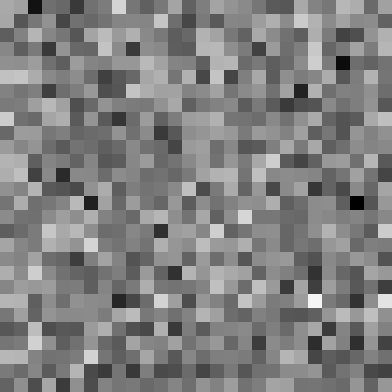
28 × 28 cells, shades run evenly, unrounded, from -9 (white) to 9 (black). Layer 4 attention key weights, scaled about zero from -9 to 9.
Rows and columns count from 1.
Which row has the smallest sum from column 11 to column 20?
18
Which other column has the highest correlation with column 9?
26
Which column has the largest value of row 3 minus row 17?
6
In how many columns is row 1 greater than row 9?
15
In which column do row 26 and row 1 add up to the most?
3
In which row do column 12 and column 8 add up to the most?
27
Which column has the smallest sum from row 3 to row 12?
16
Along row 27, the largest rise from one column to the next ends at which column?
7
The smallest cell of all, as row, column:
22, 23
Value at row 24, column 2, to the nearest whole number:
2
